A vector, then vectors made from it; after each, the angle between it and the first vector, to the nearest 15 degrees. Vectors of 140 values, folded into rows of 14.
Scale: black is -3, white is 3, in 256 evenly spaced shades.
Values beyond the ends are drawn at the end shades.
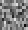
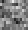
135 degrees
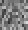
90 degrees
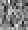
90 degrees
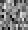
120 degrees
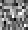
165 degrees
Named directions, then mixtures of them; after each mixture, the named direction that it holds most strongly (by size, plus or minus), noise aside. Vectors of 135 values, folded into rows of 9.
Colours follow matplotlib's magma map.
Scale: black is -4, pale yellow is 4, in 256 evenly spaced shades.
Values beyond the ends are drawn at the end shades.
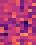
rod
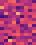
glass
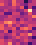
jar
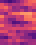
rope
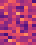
glass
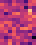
jar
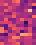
rod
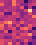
jar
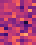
rod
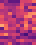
rod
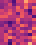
jar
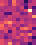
jar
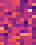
rod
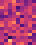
glass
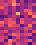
glass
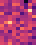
jar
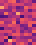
glass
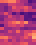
rope
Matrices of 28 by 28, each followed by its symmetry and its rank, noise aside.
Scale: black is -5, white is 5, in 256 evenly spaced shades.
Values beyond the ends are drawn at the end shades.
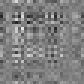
antisymmetric, rank two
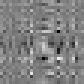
no symmetry, rank two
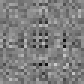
symmetric, rank three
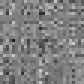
no symmetry, rank four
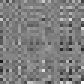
no symmetry, rank three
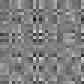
no symmetry, rank two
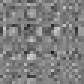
symmetric, rank three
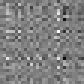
no symmetry, rank three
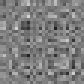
symmetric, rank two
